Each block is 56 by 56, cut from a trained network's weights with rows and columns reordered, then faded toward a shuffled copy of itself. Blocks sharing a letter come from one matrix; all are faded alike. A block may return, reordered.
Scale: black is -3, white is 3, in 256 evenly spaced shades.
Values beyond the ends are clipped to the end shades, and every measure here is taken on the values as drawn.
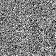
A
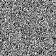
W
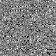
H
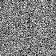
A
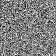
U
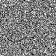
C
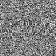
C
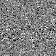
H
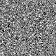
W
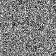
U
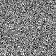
W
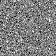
W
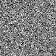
W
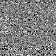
H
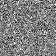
W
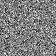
U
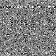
H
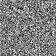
U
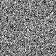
W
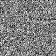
C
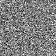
W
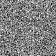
A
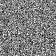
U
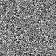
C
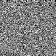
C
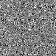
H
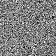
U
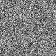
C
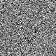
W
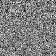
C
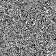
W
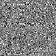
H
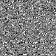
H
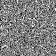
W
